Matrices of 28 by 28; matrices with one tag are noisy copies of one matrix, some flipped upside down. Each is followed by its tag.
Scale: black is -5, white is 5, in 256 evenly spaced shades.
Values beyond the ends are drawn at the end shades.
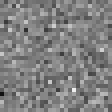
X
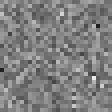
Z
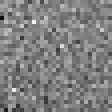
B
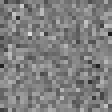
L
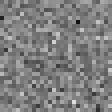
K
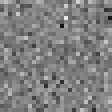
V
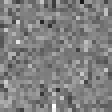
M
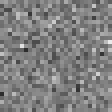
K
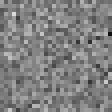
L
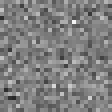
X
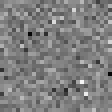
K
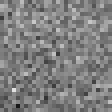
B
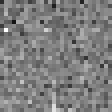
M
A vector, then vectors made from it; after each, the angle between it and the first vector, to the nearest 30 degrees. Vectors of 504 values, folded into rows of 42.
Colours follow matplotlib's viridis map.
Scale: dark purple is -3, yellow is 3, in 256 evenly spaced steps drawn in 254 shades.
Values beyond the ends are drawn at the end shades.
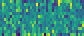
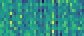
60 degrees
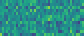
90 degrees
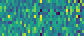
90 degrees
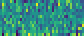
30 degrees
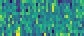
150 degrees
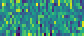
30 degrees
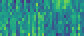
60 degrees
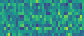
90 degrees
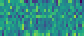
60 degrees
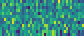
60 degrees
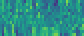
60 degrees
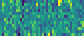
30 degrees
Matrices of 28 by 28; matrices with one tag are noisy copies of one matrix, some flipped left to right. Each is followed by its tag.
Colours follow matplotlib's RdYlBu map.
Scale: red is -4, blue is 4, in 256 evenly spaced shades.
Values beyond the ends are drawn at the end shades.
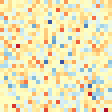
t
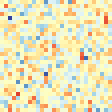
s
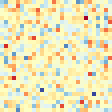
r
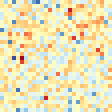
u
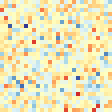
t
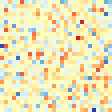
r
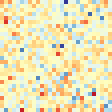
s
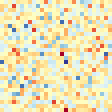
t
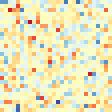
r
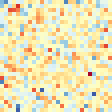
r
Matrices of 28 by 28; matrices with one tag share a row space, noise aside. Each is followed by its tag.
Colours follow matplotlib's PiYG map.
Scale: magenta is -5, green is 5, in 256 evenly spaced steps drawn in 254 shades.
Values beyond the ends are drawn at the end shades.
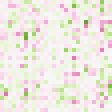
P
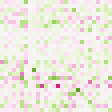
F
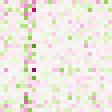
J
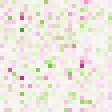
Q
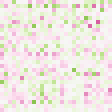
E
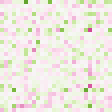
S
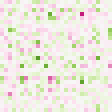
Q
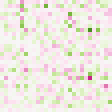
F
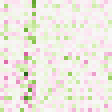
J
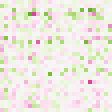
S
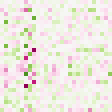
J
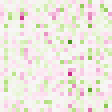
F
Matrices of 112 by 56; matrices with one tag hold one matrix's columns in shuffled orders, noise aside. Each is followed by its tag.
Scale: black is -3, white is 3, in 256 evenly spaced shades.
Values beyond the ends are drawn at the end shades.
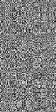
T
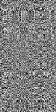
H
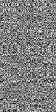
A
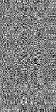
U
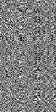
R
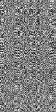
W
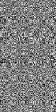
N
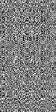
R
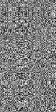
T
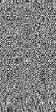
U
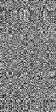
H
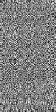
U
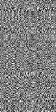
H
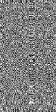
U
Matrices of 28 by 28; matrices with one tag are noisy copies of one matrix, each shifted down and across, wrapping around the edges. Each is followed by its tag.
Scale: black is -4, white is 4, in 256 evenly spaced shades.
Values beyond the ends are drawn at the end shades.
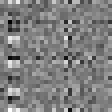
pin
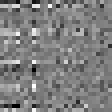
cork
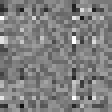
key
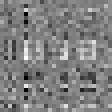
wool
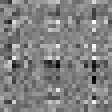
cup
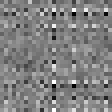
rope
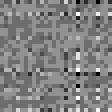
rope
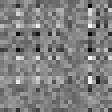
key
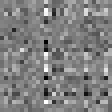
key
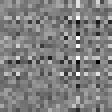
rope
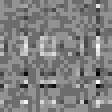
wool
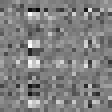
pin
